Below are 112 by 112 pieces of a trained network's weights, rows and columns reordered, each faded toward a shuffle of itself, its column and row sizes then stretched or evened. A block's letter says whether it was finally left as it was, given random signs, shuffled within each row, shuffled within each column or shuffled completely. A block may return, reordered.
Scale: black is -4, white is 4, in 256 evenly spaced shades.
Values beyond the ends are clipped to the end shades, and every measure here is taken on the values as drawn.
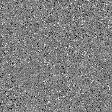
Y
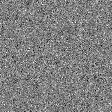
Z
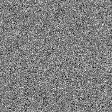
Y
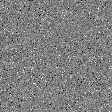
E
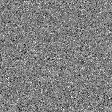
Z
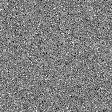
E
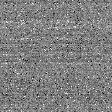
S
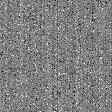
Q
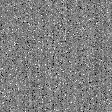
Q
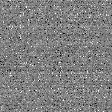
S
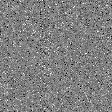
Q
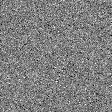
E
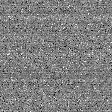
Z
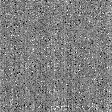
S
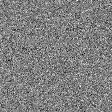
Z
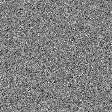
Q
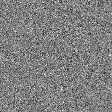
Y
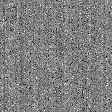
Q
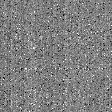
S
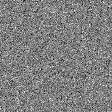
Q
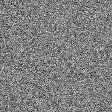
Q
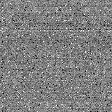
S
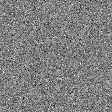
Q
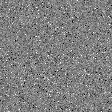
Z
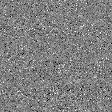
Z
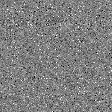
Z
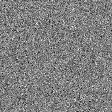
Q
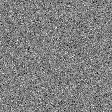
E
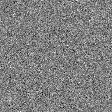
Q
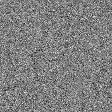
E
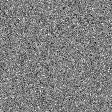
E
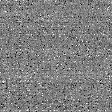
S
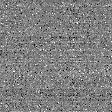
S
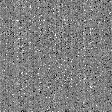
S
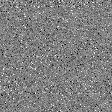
Z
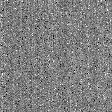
Q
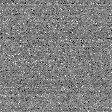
Z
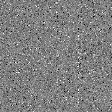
Y
